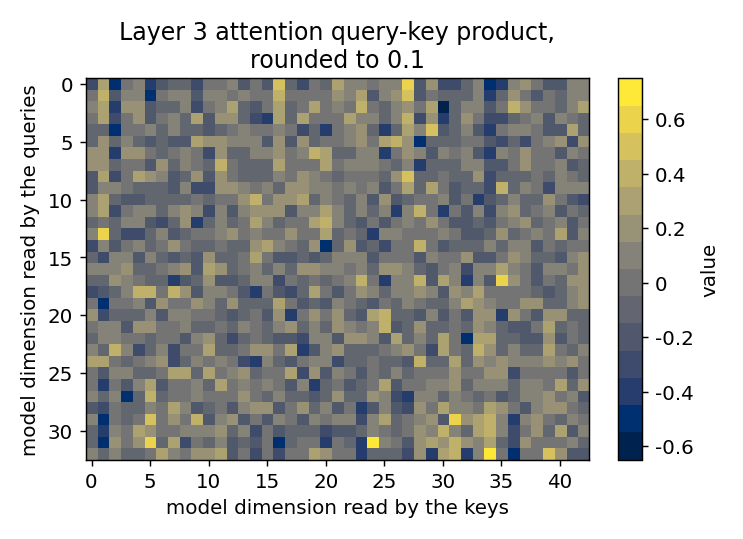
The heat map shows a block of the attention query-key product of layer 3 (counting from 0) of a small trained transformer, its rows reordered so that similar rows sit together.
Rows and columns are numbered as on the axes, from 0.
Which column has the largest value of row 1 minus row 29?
1
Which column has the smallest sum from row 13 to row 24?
32
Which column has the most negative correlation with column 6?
29
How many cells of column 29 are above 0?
14
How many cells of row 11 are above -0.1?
29
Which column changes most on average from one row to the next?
25
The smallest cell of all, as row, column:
2, 30
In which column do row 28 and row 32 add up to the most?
34
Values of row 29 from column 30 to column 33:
-0.2 0.6 0.2 0.3
